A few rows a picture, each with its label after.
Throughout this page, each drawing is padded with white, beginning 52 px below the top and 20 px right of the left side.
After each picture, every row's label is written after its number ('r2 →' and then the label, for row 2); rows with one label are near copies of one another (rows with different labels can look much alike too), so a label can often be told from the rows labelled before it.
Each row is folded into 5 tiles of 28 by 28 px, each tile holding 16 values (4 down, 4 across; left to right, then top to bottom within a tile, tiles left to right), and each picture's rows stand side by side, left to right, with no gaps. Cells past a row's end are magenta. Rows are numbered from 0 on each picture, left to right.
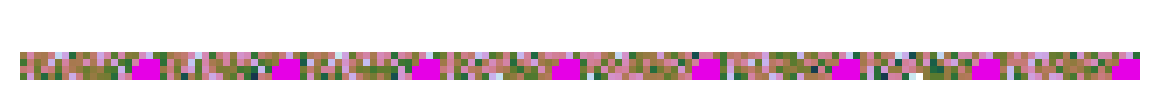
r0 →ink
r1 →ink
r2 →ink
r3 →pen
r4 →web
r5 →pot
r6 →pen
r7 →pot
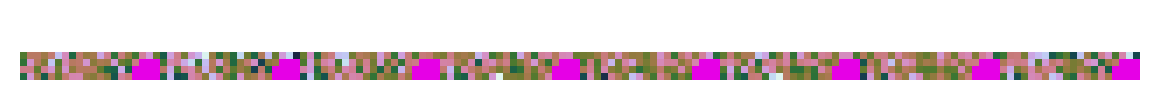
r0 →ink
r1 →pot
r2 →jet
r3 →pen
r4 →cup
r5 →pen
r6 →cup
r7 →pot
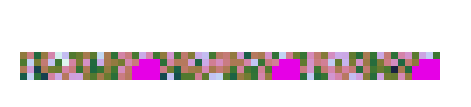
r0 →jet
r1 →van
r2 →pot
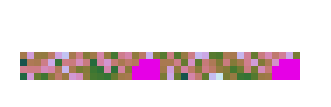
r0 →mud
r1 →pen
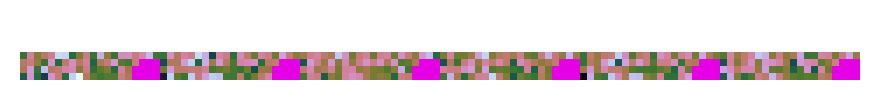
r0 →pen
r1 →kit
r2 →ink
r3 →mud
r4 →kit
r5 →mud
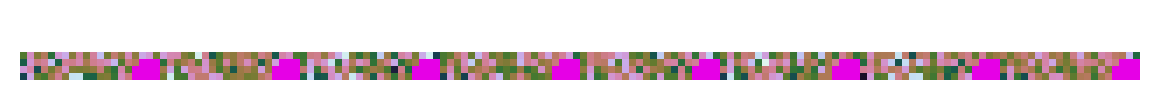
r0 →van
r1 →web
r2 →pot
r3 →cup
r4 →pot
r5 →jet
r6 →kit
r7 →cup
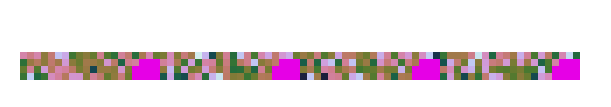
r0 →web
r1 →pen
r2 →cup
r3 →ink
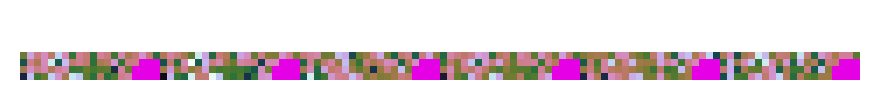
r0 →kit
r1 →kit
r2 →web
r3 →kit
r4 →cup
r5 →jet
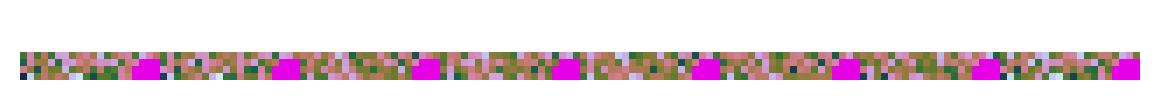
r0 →van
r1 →van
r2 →web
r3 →pot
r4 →web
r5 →web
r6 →cup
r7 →van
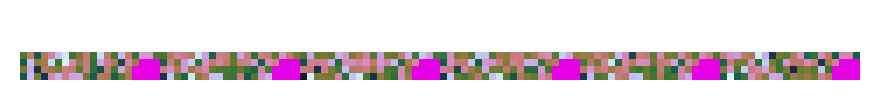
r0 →jet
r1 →kit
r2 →van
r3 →van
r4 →kit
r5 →web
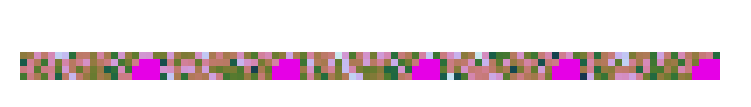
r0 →ink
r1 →mud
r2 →ink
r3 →web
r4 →jet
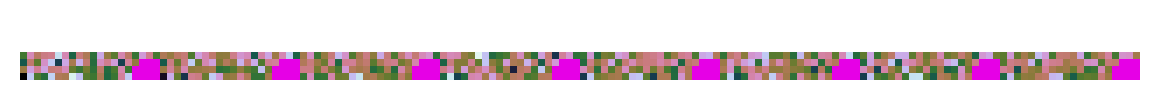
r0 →kit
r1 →cup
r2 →pen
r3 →web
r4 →van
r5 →pot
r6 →van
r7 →van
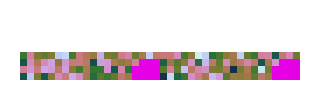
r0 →mud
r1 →web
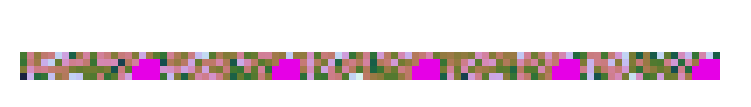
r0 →kit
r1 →mud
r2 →pen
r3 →cup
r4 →pot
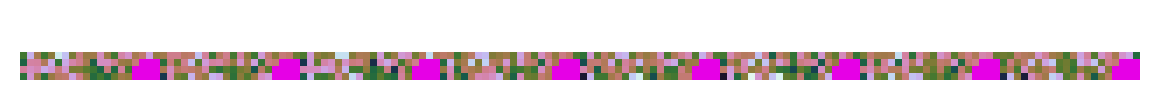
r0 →mud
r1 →kit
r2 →mud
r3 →jet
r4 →van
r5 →kit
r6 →kit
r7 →cup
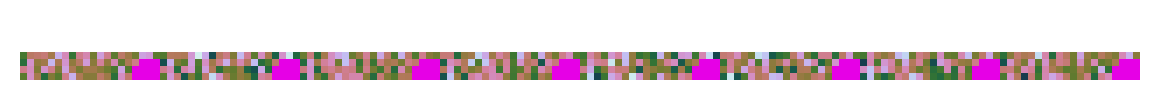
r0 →ink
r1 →ink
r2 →jet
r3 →jet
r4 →pot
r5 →web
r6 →mud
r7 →ink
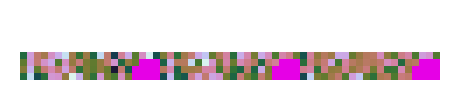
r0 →pot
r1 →jet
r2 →van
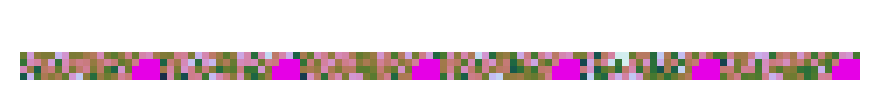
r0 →van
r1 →cup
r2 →cup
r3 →pen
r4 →jet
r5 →ink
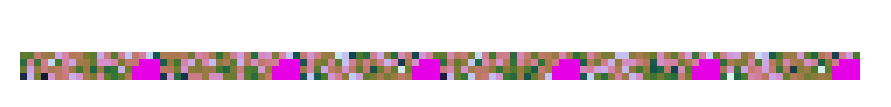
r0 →cup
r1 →cup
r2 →web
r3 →kit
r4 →mud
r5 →web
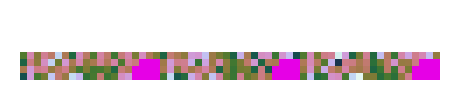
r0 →kit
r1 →pot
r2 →pen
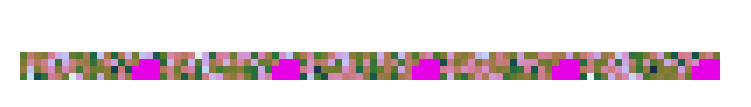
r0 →pot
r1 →ink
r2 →jet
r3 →mud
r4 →web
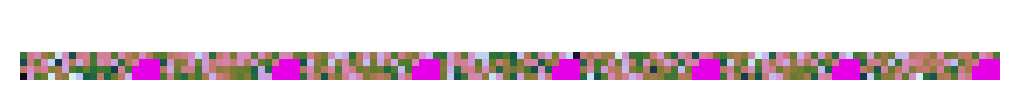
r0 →kit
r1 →ink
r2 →ink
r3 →pot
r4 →web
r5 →ink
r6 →van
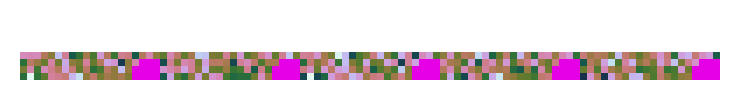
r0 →web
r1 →mud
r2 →web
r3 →pen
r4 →cup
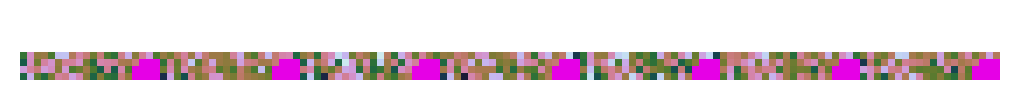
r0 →mud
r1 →cup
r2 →jet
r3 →cup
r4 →pot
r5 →pot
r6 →mud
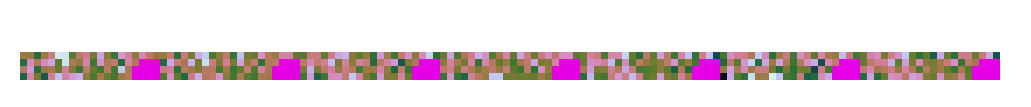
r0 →jet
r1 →jet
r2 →pot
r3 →pen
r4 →pot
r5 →kit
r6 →pot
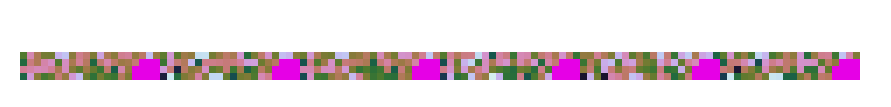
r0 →mud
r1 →van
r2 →mud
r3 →kit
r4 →cup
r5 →van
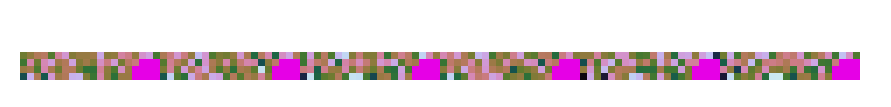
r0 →cup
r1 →web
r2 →van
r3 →web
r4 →cup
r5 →van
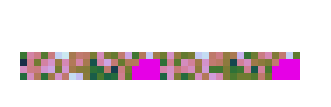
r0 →mud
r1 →mud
